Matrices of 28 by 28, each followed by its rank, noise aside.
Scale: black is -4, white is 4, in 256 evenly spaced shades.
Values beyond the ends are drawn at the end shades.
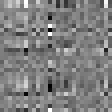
two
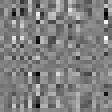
three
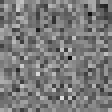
six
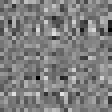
four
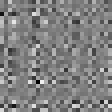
three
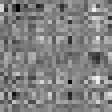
three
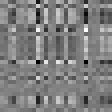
one
